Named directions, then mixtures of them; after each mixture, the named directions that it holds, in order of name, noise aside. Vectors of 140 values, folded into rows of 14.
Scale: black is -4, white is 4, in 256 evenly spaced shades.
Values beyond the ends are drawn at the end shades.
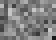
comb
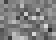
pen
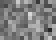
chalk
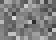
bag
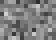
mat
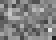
comb, mat.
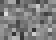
mat.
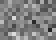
bag, pen.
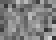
chalk, comb.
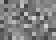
bag, pen.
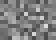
mat, pen.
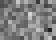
chalk.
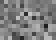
chalk, pen.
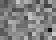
chalk, pen.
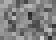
bag, chalk.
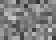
comb, mat.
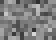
mat.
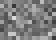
bag, comb.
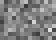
bag, comb.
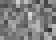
chalk.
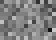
bag, chalk.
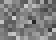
bag.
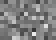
mat, pen.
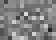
pen.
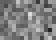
chalk.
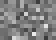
mat, pen.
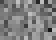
bag, chalk.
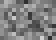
bag, chalk.
